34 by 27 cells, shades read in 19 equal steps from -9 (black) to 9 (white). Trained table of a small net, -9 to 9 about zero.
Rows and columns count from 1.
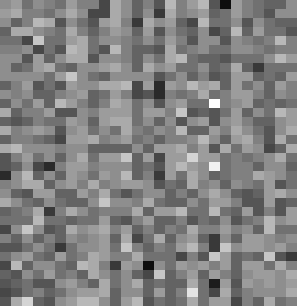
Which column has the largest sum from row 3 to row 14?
11
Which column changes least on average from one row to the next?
16
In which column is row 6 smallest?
4
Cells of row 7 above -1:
15
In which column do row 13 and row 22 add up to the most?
26
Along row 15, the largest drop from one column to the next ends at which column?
18
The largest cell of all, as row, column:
12, 20
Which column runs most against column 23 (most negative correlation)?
14
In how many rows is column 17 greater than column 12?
8
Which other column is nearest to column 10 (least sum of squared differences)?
25
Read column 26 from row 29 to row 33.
-3 3 1 1 1
